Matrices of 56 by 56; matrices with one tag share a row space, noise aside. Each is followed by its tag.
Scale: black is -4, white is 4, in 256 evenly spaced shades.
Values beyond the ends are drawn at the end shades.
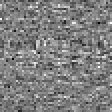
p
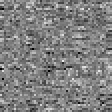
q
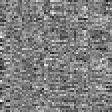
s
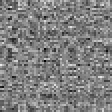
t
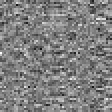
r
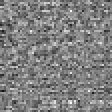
t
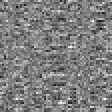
r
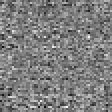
t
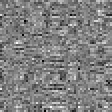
r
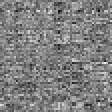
p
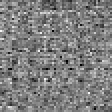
t
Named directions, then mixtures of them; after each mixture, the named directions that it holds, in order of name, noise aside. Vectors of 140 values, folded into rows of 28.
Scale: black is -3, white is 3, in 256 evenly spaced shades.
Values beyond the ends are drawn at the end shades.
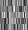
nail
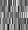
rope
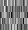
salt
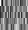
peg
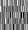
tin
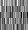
salt, tin.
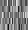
rope.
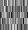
salt.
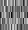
salt.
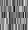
nail.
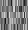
nail.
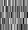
salt.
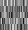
salt.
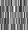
nail, peg.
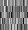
salt.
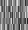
rope, tin.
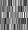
nail, rope.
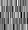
nail, tin.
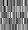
salt.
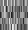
salt.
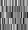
salt, tin.
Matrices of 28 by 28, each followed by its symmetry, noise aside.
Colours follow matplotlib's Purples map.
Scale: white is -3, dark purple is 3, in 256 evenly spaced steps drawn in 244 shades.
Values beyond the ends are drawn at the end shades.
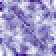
same after a half turn.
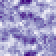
same after a half turn.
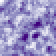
symmetric.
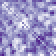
symmetric.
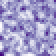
symmetric across the other diagonal.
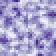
same after a half turn.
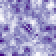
symmetric across the other diagonal.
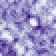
symmetric across the other diagonal.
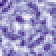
symmetric.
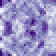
mirrored top to bottom.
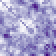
symmetric.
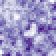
symmetric.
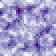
same after a half turn.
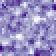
same after a half turn.
